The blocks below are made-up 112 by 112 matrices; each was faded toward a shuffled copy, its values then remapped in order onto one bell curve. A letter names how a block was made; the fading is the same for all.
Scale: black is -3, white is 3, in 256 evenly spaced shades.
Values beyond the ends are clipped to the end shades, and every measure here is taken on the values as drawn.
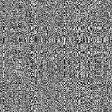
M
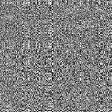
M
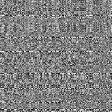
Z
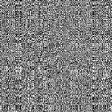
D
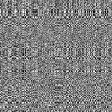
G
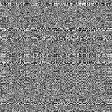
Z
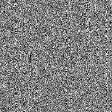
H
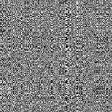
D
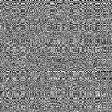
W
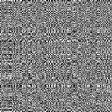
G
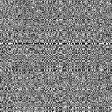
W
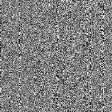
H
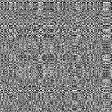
W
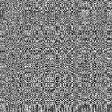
G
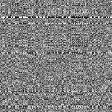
Z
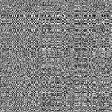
W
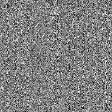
H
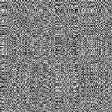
G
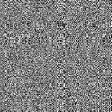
D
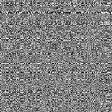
Z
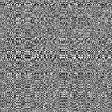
W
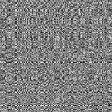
W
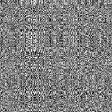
D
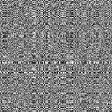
W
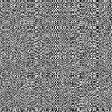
G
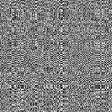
G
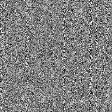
H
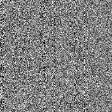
H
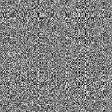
M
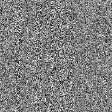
H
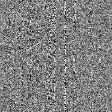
H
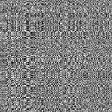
G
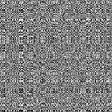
G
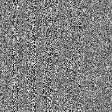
H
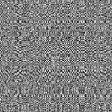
W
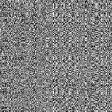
D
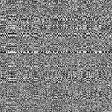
Z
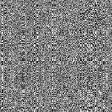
M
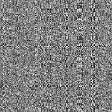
M
